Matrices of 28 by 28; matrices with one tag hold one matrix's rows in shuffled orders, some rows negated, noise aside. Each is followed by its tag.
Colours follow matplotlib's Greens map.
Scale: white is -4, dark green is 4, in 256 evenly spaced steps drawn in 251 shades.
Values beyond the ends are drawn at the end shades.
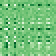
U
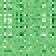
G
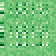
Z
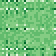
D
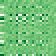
Z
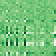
D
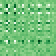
U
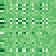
Z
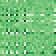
D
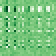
U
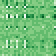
D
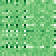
D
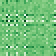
D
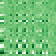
Z
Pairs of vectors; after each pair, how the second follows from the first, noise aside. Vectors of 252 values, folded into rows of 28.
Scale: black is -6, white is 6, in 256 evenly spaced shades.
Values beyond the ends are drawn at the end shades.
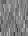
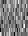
scaled up.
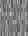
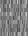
copied.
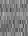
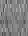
reversed, negated, partly zeroed.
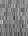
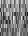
reversed, negated, scaled up.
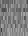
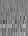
reversed, negated, partly zeroed.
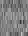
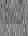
reversed, negated, partly zeroed.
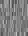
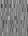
negated, partly zeroed.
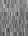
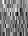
scaled up.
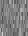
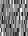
scaled up.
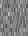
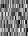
reversed, negated, scaled up.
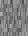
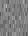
negated, partly zeroed.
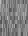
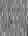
reversed, negated, partly zeroed.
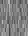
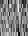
reversed, negated, scaled up.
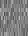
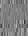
reversed, negated, partly zeroed.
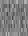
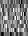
reversed, negated, scaled up.
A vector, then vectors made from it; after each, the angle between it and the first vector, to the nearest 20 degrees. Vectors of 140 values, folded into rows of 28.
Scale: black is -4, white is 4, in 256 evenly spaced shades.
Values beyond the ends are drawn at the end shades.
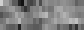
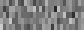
80 degrees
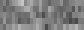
140 degrees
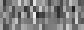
100 degrees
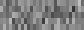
100 degrees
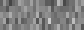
100 degrees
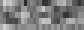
100 degrees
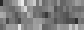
160 degrees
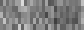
120 degrees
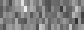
120 degrees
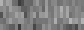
40 degrees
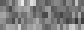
140 degrees
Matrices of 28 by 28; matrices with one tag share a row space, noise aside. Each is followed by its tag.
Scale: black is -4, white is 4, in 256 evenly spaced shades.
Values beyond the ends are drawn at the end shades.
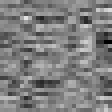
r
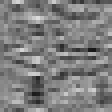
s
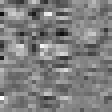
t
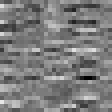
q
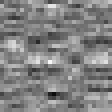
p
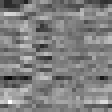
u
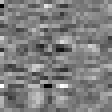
t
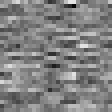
q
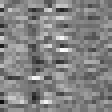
t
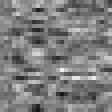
s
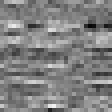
p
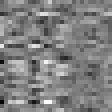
t
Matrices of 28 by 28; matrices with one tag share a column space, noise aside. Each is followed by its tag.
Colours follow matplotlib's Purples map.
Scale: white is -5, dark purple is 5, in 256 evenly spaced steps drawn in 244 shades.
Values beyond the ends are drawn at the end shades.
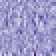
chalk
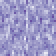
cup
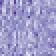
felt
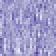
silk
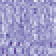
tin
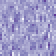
cup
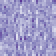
cup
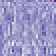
tin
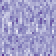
chalk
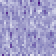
felt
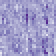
silk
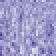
tin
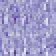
silk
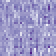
silk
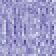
tin
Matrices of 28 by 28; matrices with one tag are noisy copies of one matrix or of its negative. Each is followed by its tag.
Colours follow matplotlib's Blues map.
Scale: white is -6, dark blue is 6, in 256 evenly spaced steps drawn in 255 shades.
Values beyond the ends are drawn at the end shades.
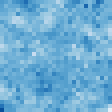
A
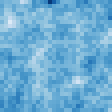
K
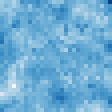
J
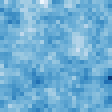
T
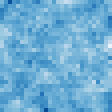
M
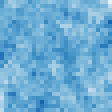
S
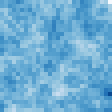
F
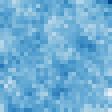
F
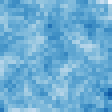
F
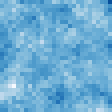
J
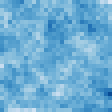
F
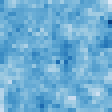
S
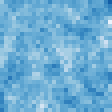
S
